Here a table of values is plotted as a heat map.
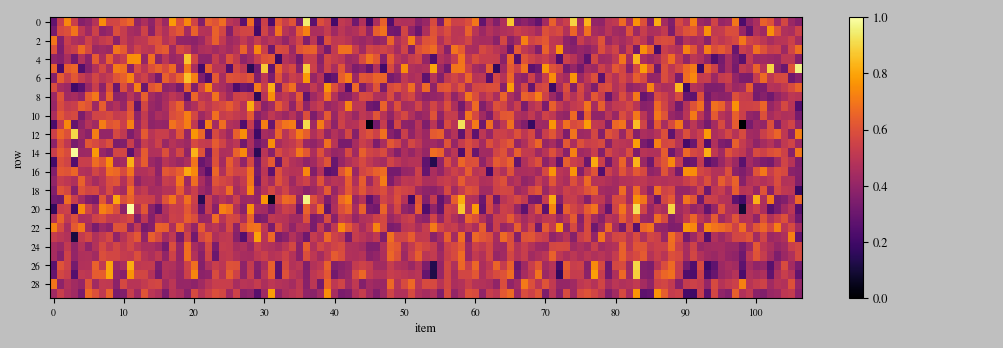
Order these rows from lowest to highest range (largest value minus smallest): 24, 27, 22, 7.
24, 22, 7, 27
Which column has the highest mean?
83
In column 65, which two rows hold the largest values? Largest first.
0, 7
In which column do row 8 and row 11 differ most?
36
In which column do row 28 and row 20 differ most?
98
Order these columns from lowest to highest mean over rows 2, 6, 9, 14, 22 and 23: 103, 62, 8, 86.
62, 8, 86, 103
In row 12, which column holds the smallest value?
29
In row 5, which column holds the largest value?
106
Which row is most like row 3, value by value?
22
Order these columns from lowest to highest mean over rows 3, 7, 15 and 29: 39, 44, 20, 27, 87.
27, 44, 20, 87, 39
